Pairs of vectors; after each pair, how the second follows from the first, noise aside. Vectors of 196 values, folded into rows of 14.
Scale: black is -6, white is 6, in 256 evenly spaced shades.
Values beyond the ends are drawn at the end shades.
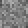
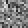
wrapped around, negated, scaled up.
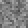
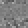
wrapped around, negated, partly zeroed.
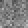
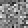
wrapped around, negated, scaled up.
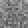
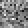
wrapped around, negated, scaled up.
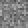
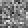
reversed, scaled up.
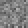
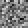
reversed, negated, scaled up.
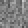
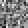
reversed, negated, scaled up.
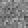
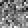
wrapped around, negated, scaled up.
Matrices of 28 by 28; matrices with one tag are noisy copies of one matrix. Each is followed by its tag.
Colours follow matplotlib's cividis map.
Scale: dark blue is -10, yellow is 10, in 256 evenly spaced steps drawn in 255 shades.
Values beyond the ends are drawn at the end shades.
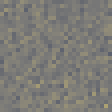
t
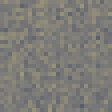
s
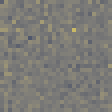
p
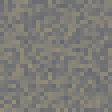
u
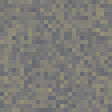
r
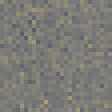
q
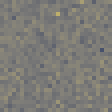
r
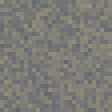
q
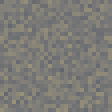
u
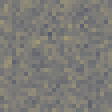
p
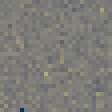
u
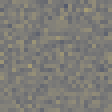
u
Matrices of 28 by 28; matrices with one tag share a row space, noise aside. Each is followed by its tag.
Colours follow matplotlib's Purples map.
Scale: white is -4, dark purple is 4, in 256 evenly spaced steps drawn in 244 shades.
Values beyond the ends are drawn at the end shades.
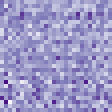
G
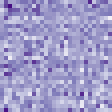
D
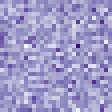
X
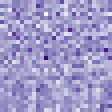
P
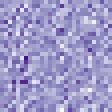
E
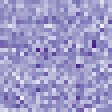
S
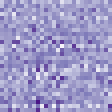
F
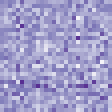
S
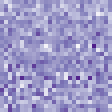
G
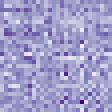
D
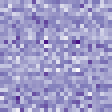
P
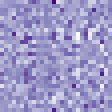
X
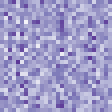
E
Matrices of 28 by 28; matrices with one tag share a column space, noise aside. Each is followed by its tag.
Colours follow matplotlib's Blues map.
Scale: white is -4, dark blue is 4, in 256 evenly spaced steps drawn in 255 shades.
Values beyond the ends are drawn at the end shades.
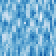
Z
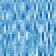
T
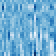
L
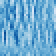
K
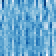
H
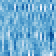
L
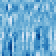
L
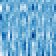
L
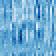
K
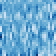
T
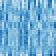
H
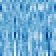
L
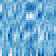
T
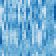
K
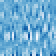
T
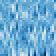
T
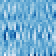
T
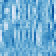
K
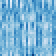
H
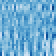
L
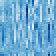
K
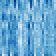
H
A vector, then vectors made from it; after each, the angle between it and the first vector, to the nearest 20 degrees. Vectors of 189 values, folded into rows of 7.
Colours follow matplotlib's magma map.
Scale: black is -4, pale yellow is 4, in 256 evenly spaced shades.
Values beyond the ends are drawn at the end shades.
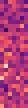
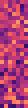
100 degrees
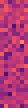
120 degrees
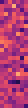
80 degrees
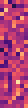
120 degrees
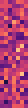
100 degrees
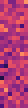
160 degrees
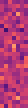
60 degrees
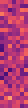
120 degrees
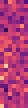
20 degrees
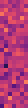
140 degrees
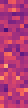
40 degrees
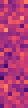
160 degrees
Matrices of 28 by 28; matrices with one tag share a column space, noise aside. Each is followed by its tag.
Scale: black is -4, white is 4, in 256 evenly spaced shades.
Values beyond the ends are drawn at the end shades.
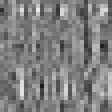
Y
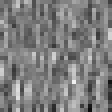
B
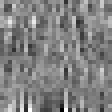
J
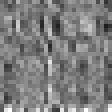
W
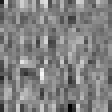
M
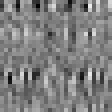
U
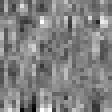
J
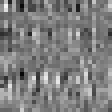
U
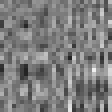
B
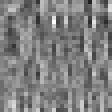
J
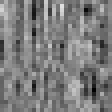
Y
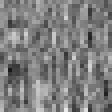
B
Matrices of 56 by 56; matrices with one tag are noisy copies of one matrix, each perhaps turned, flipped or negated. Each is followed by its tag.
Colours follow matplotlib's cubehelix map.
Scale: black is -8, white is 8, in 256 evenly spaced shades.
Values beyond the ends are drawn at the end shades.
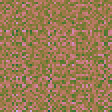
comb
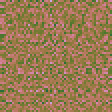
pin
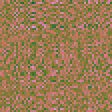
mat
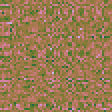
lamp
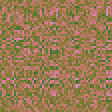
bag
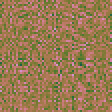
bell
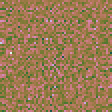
pin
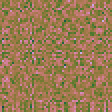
lamp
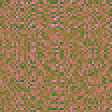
mat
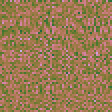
bell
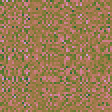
mat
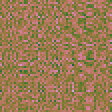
bell
